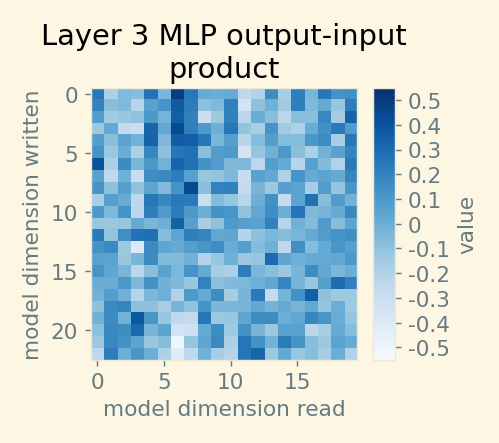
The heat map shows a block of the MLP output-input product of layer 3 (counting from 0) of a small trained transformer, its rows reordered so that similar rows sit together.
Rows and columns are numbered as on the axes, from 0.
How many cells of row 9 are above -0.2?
16
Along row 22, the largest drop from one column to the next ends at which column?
13
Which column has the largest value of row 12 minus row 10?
3
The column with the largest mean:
4
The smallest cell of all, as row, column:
21, 6
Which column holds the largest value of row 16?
18
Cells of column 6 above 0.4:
2
